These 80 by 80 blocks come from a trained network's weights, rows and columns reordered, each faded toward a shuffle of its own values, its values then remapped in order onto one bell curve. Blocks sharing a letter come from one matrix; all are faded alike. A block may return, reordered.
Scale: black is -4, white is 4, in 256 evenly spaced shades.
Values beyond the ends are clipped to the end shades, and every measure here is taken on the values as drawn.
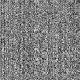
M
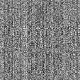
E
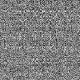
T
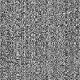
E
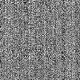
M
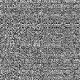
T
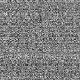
T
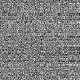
T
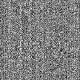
M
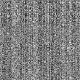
E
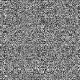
T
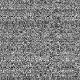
T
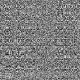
T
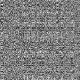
T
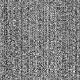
E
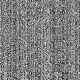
E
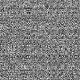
T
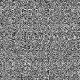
T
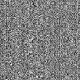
M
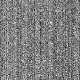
E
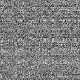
T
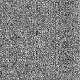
M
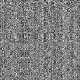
E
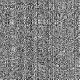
M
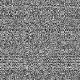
T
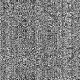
E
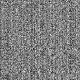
M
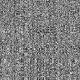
M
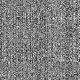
E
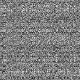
T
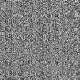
M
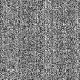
M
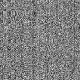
M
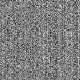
M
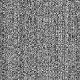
E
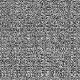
T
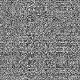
T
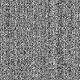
E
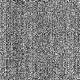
M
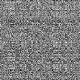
T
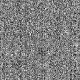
M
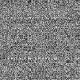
T
